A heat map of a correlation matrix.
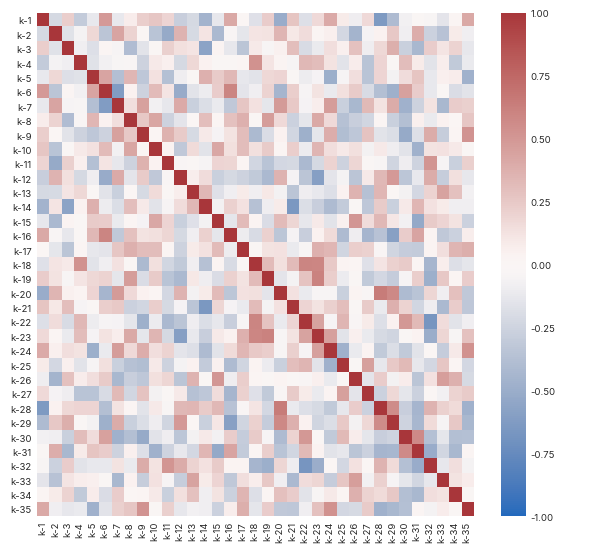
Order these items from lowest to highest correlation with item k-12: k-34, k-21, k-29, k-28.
k-21, k-34, k-28, k-29
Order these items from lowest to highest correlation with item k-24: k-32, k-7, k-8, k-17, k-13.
k-13, k-32, k-8, k-17, k-7
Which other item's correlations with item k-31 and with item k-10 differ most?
k-15
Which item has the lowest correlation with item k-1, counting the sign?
k-28
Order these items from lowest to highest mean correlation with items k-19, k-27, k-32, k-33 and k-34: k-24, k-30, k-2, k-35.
k-30, k-2, k-24, k-35
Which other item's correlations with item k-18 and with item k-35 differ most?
k-9
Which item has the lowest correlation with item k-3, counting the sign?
k-14
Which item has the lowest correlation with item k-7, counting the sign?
k-6
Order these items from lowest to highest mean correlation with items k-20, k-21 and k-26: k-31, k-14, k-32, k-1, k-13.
k-31, k-14, k-1, k-13, k-32
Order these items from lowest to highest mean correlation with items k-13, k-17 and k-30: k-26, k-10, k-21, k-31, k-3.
k-3, k-21, k-31, k-10, k-26
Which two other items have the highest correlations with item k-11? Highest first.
k-32, k-9
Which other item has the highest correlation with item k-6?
k-16
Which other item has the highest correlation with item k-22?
k-18
